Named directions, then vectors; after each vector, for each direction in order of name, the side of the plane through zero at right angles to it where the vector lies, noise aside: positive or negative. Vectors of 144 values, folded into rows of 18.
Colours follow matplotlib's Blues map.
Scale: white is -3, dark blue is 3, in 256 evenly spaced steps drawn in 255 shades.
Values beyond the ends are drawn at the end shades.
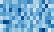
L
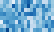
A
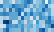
positive, positive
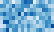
positive, positive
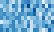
positive, negative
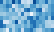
negative, negative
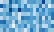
negative, positive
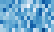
negative, positive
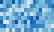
negative, negative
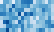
positive, positive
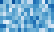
negative, negative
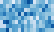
positive, positive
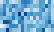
positive, positive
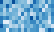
negative, negative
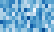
negative, positive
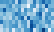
negative, positive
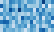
negative, positive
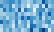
negative, positive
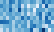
negative, positive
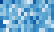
negative, negative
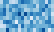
positive, positive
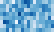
positive, positive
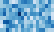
positive, positive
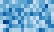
positive, positive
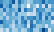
negative, positive
